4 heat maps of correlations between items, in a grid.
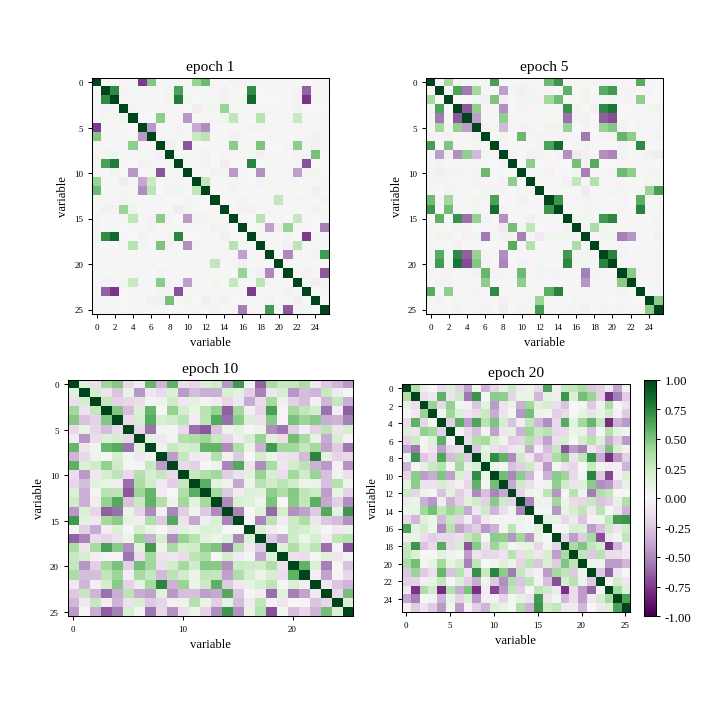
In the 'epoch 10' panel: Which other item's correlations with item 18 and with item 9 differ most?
22
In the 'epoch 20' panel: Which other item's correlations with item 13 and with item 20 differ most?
14
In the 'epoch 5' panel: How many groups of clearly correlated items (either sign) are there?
5
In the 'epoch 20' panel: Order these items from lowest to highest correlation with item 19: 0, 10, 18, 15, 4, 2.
10, 15, 2, 4, 0, 18
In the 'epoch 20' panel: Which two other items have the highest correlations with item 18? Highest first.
1, 4
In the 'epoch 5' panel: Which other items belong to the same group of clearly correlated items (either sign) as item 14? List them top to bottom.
0, 2, 7, 13, 23
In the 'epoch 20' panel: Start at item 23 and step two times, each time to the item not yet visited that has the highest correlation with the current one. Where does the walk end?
17
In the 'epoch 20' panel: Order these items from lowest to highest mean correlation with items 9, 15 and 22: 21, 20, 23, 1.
1, 20, 21, 23
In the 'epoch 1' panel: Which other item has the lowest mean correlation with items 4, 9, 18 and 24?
10
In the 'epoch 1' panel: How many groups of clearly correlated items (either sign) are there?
7
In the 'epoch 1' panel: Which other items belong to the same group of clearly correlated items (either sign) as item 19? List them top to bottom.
16, 21, 25
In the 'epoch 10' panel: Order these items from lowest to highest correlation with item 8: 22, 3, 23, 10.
3, 23, 10, 22
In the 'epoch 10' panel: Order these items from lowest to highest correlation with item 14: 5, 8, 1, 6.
6, 8, 5, 1
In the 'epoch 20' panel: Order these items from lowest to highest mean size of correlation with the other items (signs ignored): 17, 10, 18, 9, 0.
9, 0, 17, 18, 10
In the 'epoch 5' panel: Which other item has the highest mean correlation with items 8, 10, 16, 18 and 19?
9
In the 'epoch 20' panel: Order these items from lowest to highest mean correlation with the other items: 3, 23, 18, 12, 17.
23, 12, 17, 3, 18
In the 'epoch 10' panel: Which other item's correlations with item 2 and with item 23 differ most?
18
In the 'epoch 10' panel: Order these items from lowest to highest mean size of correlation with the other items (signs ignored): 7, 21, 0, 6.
6, 21, 0, 7
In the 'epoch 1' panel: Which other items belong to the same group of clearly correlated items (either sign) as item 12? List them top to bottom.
0, 5, 6, 11
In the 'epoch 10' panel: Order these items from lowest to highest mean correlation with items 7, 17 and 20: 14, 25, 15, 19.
14, 25, 19, 15
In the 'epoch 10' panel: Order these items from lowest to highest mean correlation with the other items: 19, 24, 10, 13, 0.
24, 19, 0, 10, 13
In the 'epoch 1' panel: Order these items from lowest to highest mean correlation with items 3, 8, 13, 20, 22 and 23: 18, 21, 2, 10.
2, 10, 21, 18
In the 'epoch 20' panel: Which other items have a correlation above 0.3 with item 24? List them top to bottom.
15, 23, 25
